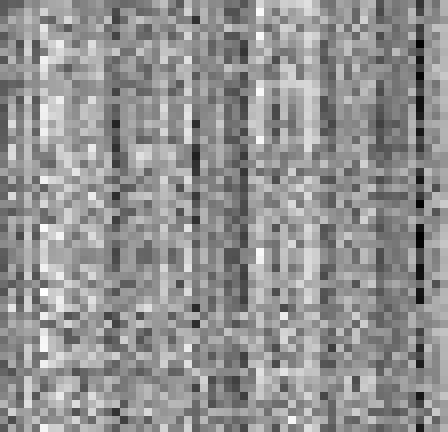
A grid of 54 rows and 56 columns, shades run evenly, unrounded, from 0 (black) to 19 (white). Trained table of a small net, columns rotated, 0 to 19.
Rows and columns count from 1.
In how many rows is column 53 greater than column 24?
7
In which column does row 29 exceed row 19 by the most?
24
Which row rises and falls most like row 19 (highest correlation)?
25
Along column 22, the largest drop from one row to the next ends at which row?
40
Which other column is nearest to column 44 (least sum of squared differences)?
34
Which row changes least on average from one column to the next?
47
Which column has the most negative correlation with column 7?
41
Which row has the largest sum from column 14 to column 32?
52
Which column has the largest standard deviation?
6
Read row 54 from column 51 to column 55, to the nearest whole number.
9 13 2 11 10
